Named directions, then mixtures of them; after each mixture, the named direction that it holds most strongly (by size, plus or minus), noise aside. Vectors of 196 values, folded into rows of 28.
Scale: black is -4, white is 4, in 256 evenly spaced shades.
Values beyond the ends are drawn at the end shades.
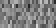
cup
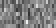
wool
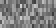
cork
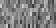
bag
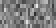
wool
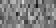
wool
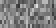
cork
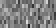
bag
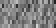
cup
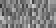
bag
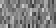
bag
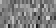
bag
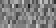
cup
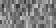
cork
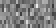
wool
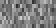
cork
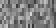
bag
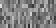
bag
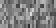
bag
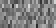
cup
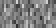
wool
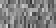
bag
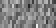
cup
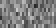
wool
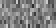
bag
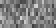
cork
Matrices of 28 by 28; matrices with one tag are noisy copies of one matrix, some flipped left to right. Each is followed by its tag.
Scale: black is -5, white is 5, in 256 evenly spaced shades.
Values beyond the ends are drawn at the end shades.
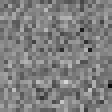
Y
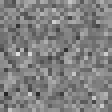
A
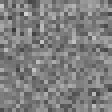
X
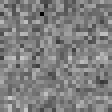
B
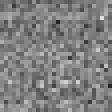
Y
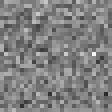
A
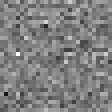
A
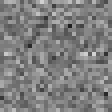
A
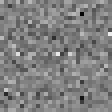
A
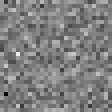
A
